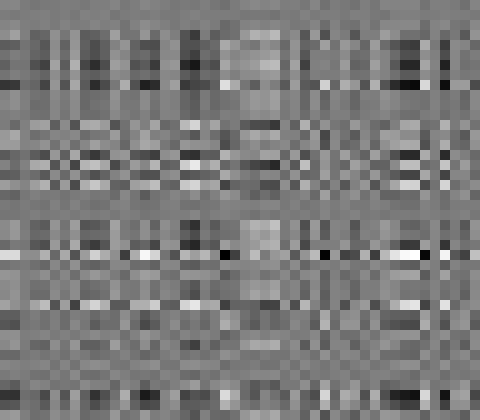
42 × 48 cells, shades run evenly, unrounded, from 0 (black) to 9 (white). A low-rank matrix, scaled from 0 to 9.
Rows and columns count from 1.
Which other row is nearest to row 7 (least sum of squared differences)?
25
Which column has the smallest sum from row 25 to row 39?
33
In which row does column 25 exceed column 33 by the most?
26
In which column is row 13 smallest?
28
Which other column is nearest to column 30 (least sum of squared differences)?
6
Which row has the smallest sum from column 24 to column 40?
17
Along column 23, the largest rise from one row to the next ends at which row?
27
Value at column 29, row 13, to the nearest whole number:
5
